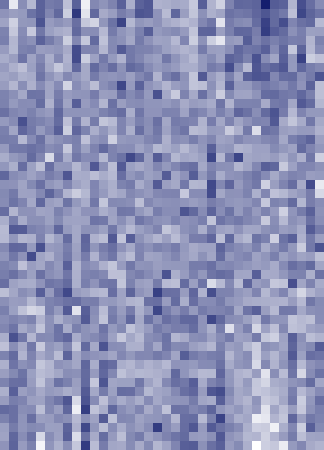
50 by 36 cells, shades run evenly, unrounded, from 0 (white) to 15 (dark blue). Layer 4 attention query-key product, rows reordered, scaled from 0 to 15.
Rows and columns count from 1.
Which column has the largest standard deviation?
30
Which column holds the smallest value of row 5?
25
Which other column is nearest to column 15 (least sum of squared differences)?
26
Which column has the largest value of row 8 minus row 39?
29
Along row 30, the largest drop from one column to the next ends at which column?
9
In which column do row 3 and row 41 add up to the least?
11
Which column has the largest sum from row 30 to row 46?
10
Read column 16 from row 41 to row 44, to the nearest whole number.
6 5 9 8
